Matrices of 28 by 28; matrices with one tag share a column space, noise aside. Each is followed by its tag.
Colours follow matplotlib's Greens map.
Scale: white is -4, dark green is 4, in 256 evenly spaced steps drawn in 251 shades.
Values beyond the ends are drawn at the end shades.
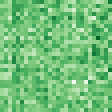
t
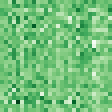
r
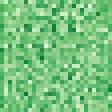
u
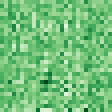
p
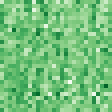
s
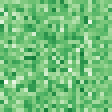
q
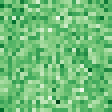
t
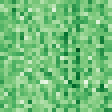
q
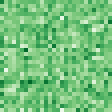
q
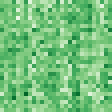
s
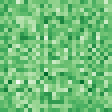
q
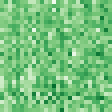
s
